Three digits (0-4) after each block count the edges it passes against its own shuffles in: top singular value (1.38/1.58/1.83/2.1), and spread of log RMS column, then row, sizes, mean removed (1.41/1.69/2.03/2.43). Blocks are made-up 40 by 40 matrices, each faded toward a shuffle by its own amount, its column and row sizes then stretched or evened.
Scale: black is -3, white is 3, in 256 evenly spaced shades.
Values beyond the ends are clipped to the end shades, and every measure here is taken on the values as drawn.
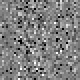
0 4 0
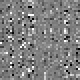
2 4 0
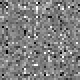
0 2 2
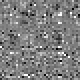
3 0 3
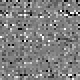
1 0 4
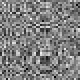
4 1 1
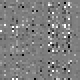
2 4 2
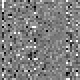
2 4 0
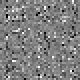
1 3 1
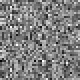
3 1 0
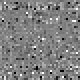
1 0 3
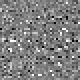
2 1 3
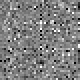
2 3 1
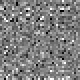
3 2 1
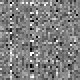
1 4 0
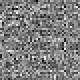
3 2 1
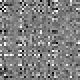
3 4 4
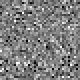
1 1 2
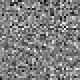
2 1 1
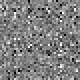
0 2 1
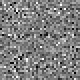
1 0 2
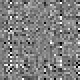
3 4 2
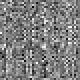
3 3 0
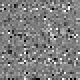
0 1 3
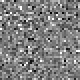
1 0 2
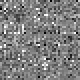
1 3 2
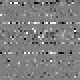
3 0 4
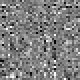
3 2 0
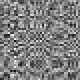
4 2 0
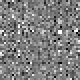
0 4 2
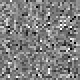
2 2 1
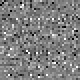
0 1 2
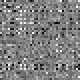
3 1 4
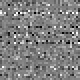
0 1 4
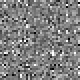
0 3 2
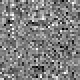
1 1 0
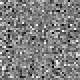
0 2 1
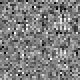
2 1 1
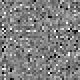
2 2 1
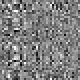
4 4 2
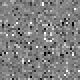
1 0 2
